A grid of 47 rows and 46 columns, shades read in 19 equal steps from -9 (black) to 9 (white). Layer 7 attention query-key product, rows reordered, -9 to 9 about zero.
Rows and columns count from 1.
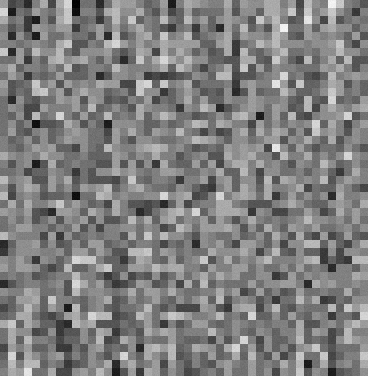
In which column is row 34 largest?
14
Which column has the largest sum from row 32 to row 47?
4
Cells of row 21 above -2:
31
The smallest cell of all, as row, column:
1, 10
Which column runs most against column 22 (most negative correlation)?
42
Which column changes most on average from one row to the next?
21
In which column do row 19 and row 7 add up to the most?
35
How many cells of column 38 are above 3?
6
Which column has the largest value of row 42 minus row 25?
2
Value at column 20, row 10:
-4
